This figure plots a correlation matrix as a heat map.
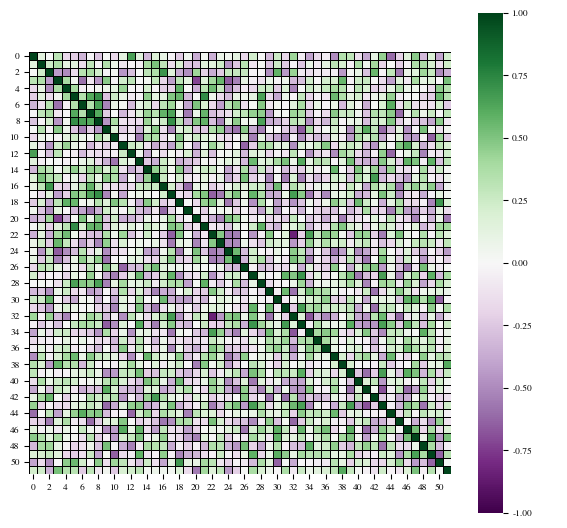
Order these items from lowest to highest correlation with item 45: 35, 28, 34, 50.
28, 35, 34, 50
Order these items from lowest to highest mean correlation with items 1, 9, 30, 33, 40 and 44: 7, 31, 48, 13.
31, 13, 7, 48
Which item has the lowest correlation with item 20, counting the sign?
3
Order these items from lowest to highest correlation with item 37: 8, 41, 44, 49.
49, 8, 41, 44
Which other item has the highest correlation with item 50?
18
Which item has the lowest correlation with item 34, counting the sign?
32
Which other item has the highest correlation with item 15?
42
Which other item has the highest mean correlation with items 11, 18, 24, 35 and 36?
46
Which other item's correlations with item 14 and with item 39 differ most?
43
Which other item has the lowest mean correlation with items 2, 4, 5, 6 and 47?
19
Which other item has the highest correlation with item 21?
5
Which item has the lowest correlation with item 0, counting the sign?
44
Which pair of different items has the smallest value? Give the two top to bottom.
22, 32
